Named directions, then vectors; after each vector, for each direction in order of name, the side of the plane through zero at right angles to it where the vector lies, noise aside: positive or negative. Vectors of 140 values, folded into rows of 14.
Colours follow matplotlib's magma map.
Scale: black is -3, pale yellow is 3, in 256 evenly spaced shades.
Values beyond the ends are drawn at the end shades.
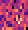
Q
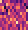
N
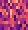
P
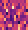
negative, negative, negative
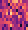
negative, positive, negative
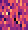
negative, positive, positive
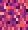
negative, negative, positive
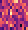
negative, positive, negative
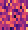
positive, positive, negative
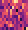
negative, positive, negative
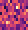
positive, positive, negative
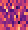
negative, negative, negative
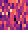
negative, positive, positive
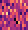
negative, positive, positive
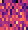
positive, negative, positive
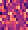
positive, positive, negative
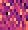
positive, negative, negative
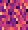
negative, negative, positive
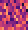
negative, negative, positive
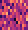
negative, positive, positive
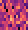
positive, positive, positive
